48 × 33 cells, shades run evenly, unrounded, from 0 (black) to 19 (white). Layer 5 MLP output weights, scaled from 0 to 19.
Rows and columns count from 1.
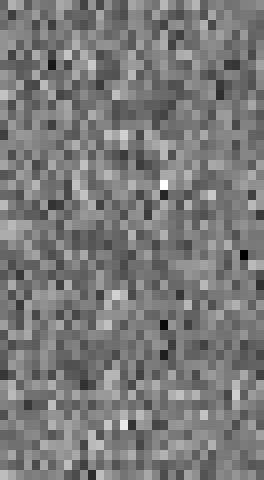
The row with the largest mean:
40
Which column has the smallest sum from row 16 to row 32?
8
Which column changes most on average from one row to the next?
21
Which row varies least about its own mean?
34
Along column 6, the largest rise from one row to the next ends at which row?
9
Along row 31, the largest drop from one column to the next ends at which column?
25
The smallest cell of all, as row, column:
26, 31
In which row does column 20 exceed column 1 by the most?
14
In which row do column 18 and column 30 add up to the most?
39
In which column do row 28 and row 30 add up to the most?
15
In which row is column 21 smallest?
33
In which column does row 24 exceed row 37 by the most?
1
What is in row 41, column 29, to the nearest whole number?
7
